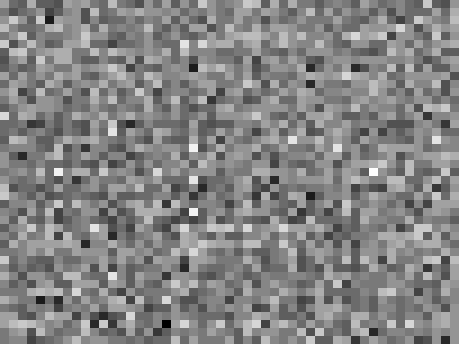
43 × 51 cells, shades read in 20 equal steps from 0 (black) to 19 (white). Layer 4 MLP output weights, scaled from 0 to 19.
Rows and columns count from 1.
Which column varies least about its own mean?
27
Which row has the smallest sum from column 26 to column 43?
24
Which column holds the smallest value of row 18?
25
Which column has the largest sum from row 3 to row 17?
17
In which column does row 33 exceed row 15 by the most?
48
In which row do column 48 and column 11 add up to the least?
34
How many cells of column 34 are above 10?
17
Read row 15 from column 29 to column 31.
15 11 8
